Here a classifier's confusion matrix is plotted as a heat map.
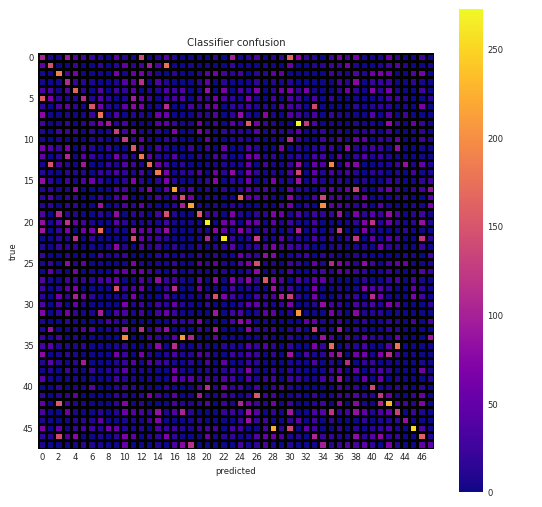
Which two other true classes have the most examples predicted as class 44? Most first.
13, 25
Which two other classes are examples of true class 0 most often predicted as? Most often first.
30, 12
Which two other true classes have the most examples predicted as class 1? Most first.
13, 33
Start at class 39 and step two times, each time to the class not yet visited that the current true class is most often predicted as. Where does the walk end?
42
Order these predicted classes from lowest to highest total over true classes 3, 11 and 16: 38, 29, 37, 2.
2, 29, 37, 38
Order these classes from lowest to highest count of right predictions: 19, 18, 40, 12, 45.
40, 19, 12, 18, 45
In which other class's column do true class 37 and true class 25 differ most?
26
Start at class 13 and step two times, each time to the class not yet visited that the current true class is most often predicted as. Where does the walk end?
43
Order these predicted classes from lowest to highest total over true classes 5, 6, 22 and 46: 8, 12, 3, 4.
8, 3, 12, 4
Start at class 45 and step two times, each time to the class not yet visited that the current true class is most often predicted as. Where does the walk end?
9
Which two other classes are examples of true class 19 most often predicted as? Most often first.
15, 2
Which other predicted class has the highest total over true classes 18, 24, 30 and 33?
34
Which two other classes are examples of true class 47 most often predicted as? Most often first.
18, 34
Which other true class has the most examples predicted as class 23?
0
